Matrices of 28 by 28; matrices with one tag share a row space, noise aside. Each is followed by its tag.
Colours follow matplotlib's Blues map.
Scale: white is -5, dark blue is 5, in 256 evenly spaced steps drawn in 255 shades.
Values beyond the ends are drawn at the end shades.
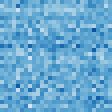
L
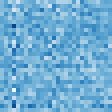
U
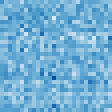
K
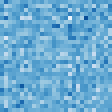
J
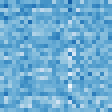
J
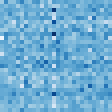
K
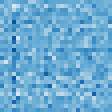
U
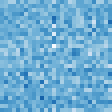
K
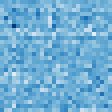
U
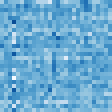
U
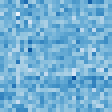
L
